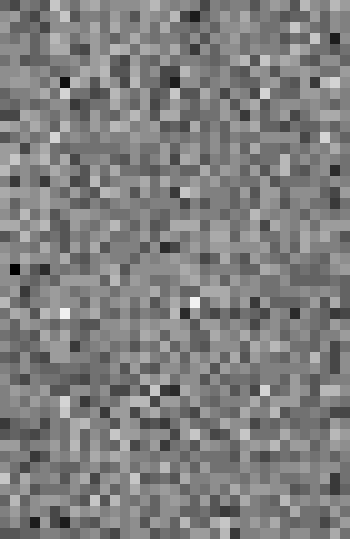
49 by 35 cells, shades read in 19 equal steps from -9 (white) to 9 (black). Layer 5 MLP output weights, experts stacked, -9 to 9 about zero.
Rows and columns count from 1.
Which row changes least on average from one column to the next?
27
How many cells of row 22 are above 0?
15
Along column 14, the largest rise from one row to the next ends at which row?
38
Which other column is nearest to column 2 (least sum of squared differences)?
5
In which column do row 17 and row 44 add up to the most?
2
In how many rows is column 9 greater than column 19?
27
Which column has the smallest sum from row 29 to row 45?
13
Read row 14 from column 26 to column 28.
-3 1 1
